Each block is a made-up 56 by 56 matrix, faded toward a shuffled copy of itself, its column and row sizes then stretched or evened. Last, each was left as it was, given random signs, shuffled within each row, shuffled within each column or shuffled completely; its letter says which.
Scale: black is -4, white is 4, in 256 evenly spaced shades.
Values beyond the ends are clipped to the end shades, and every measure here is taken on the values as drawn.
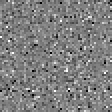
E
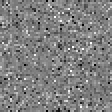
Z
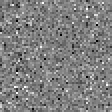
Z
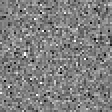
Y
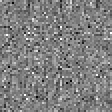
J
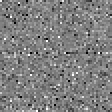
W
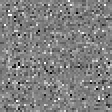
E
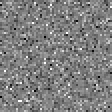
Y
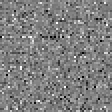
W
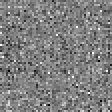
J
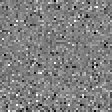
W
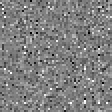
Z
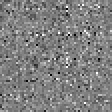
E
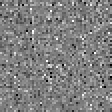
J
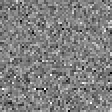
W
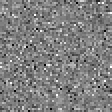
W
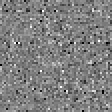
W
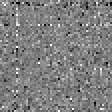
J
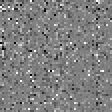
E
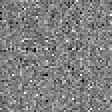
J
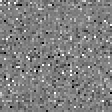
W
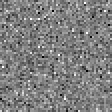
Y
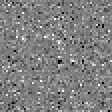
J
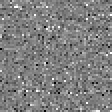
W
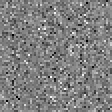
Z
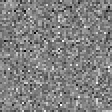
E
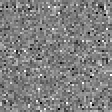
W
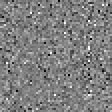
Z
